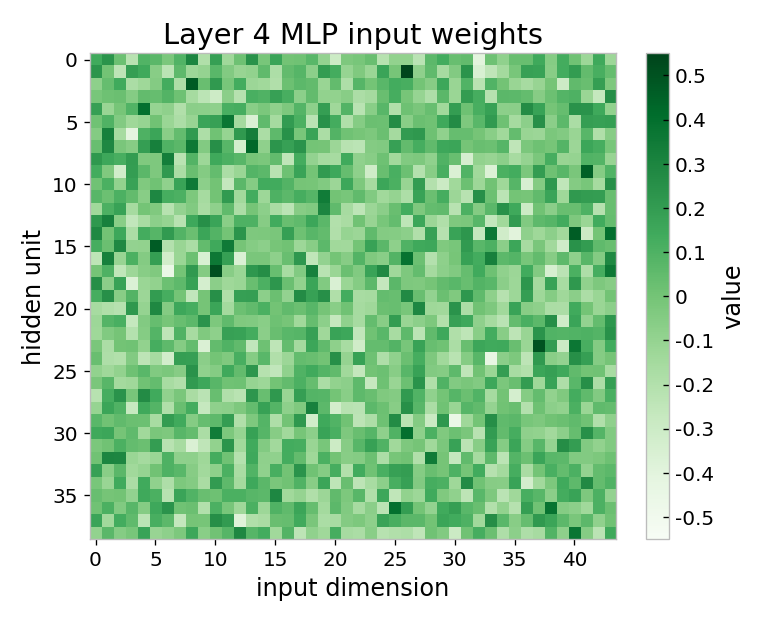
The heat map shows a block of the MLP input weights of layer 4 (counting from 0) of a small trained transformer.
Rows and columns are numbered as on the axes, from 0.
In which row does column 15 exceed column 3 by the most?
18
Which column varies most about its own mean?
33
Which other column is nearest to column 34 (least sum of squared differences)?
29
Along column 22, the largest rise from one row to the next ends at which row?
24
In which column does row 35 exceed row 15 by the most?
39
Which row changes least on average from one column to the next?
3
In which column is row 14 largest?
40
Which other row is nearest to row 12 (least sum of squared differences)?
34
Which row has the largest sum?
7
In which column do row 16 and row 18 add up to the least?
9
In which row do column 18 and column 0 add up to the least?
16
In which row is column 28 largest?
32
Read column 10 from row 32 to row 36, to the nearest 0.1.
0.1 -0.1 0.2 0 0.1
